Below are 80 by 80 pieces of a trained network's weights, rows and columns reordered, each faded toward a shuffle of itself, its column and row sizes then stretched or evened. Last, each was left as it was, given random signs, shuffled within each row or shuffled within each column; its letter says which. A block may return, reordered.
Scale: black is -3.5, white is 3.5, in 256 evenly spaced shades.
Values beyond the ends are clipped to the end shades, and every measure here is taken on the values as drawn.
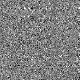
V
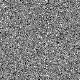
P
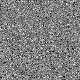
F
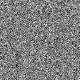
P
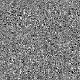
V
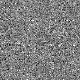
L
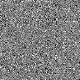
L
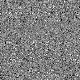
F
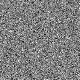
F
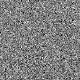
L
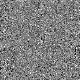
P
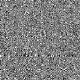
V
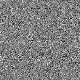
V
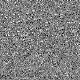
F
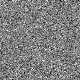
F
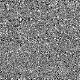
L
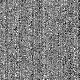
P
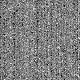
P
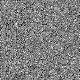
P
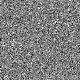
P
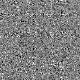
L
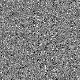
P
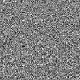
V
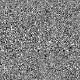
L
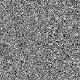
V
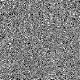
V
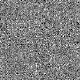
V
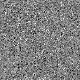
P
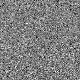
F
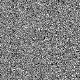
P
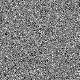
P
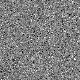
P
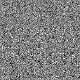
L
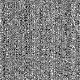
V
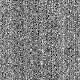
P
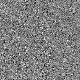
P
